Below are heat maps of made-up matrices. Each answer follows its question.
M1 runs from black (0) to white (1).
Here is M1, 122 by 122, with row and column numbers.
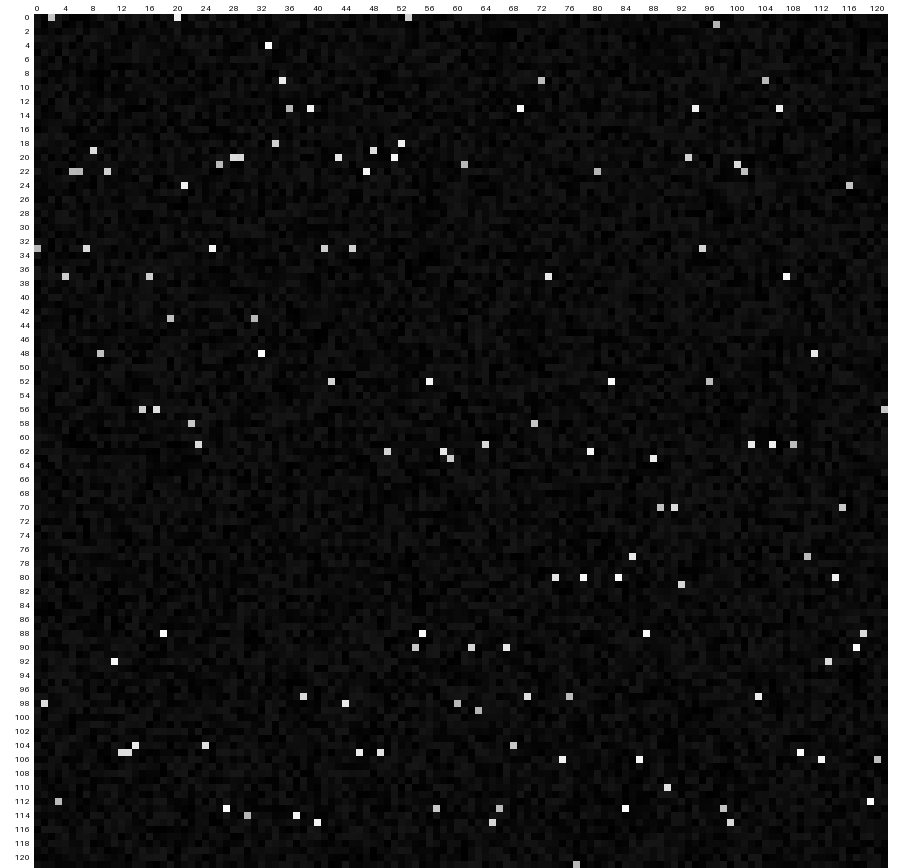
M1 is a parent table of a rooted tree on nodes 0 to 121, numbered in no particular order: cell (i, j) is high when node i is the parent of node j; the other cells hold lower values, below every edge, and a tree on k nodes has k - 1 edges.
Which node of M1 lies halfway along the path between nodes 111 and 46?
24
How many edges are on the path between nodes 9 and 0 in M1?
5
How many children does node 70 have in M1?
3
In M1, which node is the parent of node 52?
18
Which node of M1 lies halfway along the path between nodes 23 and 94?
105
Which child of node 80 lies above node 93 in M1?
114
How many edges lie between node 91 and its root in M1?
7
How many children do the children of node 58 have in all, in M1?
6
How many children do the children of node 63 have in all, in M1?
4
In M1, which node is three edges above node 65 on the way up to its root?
97
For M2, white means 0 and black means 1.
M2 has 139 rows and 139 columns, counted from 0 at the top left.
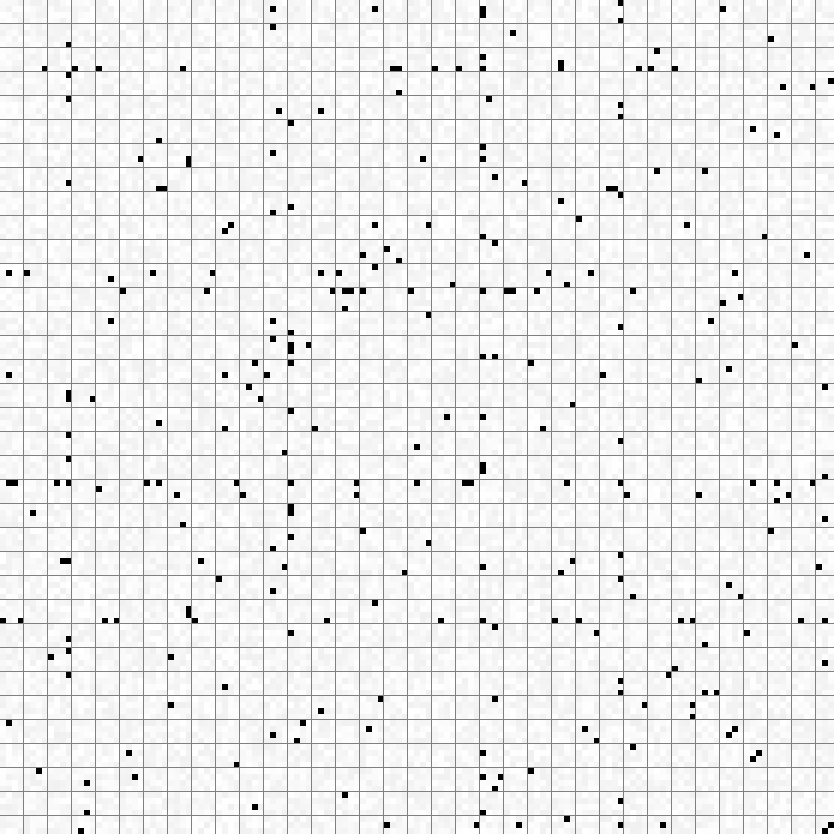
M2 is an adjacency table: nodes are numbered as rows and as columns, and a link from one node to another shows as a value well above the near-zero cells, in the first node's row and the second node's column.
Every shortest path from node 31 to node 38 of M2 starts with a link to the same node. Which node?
node 26
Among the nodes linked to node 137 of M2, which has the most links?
node 103
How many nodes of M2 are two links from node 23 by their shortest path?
3
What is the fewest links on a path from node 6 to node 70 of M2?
7
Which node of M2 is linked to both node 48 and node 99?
node 105
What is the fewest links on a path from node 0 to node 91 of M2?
5
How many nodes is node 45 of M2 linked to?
9
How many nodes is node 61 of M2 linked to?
1
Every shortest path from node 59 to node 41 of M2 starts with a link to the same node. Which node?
node 80
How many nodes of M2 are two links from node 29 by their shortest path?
5
